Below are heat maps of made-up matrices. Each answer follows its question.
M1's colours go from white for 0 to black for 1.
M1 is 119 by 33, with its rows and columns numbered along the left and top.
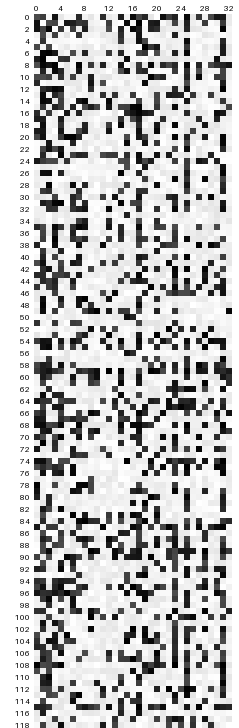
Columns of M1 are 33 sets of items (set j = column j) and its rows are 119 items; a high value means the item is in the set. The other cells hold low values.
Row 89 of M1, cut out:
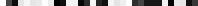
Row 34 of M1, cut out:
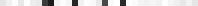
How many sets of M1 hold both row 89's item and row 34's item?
1
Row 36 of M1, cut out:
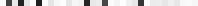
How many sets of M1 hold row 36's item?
6
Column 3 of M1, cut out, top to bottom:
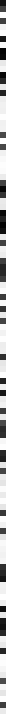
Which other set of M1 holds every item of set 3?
23
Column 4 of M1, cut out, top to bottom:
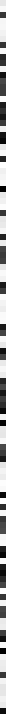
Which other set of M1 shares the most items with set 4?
1
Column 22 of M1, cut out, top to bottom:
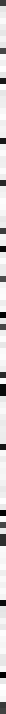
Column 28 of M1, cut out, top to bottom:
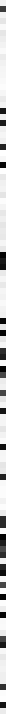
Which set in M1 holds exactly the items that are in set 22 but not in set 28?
29
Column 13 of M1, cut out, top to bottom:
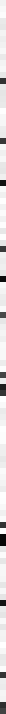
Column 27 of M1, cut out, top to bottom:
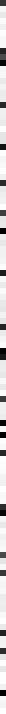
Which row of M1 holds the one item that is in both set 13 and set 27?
30
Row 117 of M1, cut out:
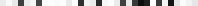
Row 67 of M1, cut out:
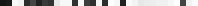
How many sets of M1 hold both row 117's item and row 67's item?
2
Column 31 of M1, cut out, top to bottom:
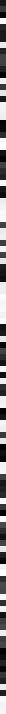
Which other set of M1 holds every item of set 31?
25
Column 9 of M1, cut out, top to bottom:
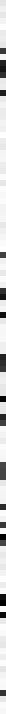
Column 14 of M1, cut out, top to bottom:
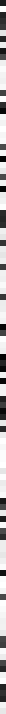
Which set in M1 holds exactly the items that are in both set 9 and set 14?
32
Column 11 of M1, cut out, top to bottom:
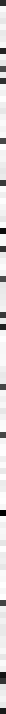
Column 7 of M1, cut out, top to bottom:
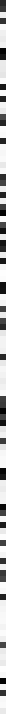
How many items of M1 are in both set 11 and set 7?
9
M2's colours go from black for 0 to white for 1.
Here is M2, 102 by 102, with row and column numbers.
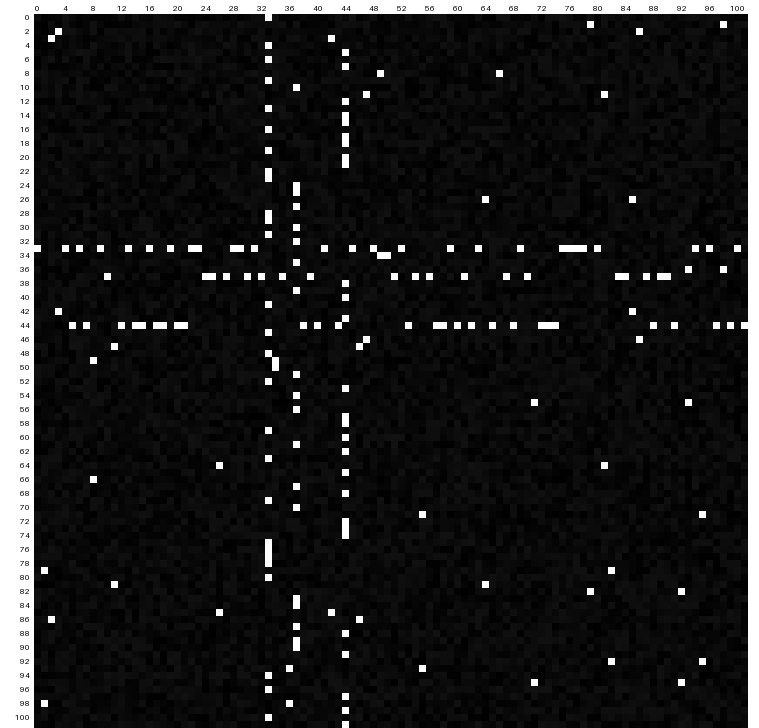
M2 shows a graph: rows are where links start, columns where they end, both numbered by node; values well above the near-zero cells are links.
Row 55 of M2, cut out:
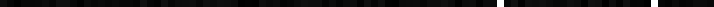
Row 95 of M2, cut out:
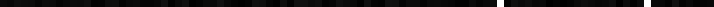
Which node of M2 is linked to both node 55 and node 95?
node 71
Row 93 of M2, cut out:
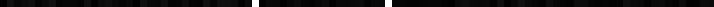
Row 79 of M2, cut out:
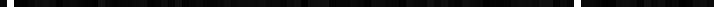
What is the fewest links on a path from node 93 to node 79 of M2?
4
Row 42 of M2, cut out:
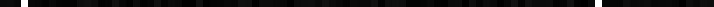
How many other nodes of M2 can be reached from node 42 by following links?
10
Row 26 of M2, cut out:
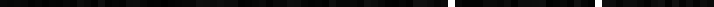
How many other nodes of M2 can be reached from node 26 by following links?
10
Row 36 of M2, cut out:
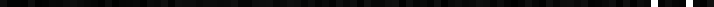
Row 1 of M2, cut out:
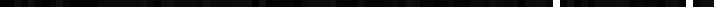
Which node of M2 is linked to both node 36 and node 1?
node 98
